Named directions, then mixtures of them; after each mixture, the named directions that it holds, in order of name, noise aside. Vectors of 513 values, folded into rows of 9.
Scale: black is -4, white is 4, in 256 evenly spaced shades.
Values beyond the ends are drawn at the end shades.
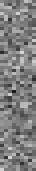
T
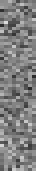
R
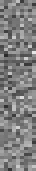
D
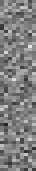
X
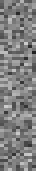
D, T.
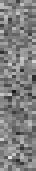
R, T.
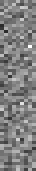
D, X.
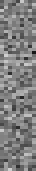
D.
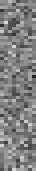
R.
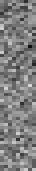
T, X.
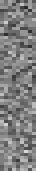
R, X.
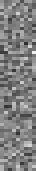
D, T.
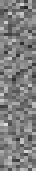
R, X.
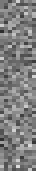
D, R.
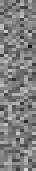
D, X.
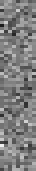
R, X.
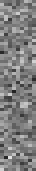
T.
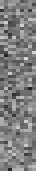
D, R.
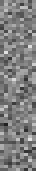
X.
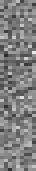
D.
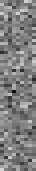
T.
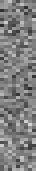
R.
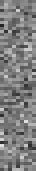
R, X.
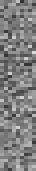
D.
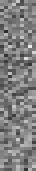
D, X.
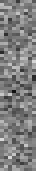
R, T.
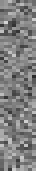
R.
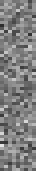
R, X.
